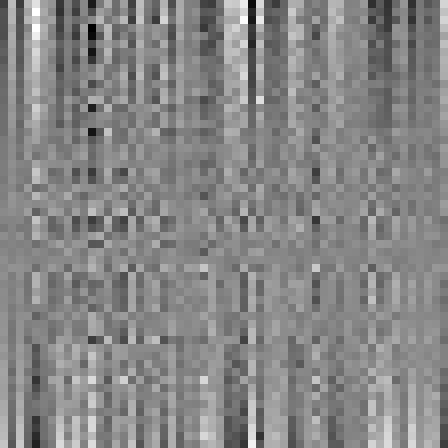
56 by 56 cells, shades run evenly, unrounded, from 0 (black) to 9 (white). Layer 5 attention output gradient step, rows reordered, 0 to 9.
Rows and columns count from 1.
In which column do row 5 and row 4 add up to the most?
5
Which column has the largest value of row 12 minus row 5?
12
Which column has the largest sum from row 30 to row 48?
32
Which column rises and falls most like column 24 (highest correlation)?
26
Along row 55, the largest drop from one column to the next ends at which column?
33
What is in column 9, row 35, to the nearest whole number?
6
